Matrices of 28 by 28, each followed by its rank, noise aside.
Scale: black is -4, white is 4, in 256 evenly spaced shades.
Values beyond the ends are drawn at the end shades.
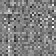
five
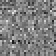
five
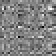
three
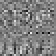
three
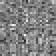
six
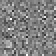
five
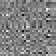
four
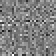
six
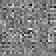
six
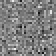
six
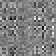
three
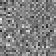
six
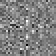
five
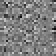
four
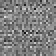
four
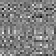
three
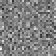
five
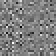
four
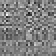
three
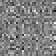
three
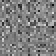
four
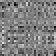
three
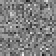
six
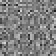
four
